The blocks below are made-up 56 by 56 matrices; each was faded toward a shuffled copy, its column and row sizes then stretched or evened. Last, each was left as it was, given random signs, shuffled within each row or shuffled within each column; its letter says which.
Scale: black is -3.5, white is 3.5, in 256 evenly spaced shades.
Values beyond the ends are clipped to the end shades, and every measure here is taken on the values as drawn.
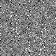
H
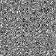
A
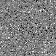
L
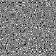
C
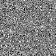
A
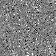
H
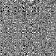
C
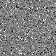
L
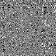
A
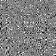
C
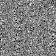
H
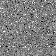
L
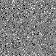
A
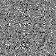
A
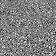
L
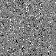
H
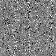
H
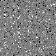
H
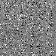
A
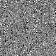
H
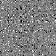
C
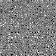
C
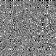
C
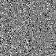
H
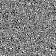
L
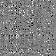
C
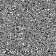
L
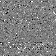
L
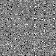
A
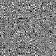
C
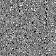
H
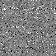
L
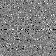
L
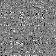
A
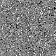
H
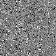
H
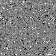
L
